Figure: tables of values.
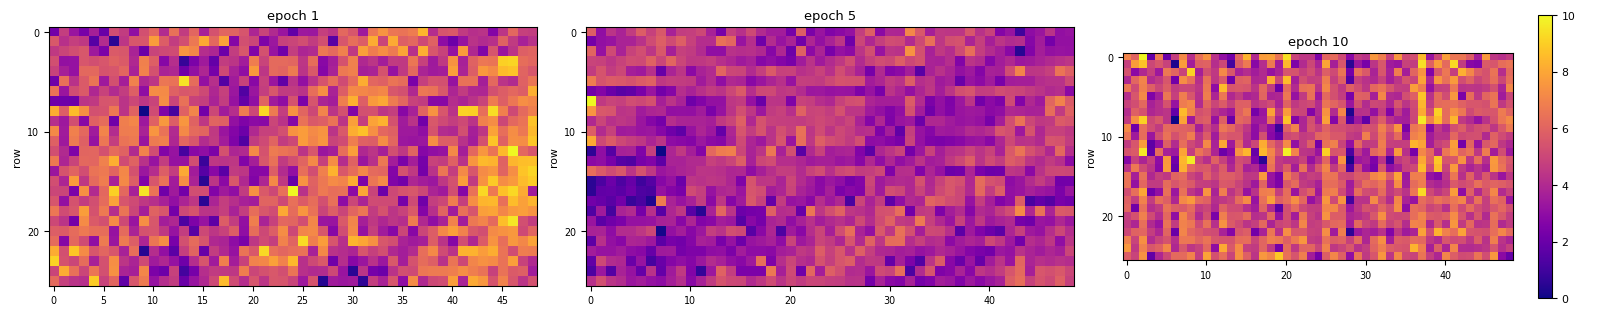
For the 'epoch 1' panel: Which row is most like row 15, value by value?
14
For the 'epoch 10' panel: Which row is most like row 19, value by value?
16
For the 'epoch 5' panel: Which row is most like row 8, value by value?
11
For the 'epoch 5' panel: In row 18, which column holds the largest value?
43
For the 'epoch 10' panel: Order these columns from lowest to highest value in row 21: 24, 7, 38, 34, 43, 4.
4, 38, 24, 34, 43, 7
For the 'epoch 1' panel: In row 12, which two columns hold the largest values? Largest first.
46, 45
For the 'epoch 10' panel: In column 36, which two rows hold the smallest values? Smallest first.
12, 18
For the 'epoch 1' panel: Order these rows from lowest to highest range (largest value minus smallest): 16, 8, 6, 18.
18, 6, 16, 8
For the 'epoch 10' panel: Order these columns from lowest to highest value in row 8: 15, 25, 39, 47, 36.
36, 15, 47, 25, 39
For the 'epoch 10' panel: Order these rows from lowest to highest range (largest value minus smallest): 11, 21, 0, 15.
21, 15, 11, 0
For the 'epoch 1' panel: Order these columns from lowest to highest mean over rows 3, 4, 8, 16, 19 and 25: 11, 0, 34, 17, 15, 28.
11, 15, 28, 34, 17, 0
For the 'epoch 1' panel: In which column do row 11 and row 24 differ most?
30
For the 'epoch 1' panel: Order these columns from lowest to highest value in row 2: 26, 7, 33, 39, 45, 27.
45, 26, 39, 7, 27, 33
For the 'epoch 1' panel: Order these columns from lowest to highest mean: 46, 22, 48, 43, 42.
22, 42, 43, 48, 46
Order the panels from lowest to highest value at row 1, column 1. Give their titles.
epoch 5, epoch 1, epoch 10
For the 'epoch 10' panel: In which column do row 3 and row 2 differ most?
18
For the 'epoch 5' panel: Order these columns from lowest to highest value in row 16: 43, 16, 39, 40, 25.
25, 43, 40, 16, 39
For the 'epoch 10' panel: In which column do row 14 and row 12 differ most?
17
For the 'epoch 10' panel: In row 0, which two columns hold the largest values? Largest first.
2, 20
